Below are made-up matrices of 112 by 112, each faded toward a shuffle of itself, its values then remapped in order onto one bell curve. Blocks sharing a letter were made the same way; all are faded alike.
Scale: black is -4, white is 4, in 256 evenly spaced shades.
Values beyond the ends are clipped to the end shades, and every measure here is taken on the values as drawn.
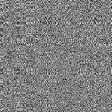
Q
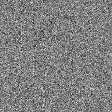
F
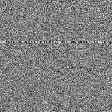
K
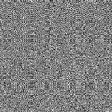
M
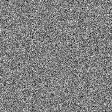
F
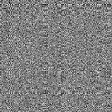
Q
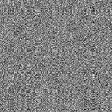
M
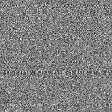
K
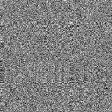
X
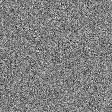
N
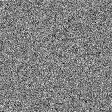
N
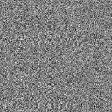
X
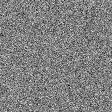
N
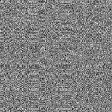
M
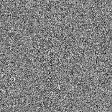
F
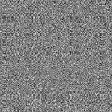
M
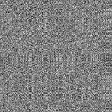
M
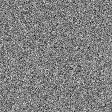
N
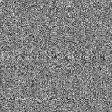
K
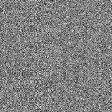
X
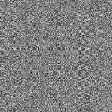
M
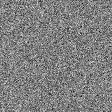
N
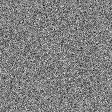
N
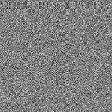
M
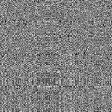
Q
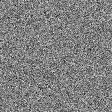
N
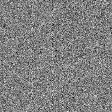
F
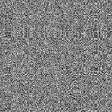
M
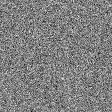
N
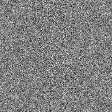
F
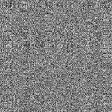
X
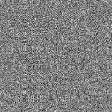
X
